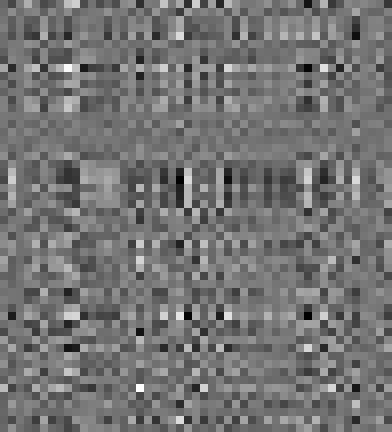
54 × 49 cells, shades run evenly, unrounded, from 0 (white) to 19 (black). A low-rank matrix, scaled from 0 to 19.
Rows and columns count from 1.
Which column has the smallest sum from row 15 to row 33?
24
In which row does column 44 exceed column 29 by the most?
40
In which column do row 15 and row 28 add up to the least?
25
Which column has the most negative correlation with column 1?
12
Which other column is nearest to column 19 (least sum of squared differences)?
47
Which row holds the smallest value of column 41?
9
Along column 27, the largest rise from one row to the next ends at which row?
41
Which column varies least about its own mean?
3
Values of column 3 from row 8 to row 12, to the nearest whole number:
10 10 10 10 10
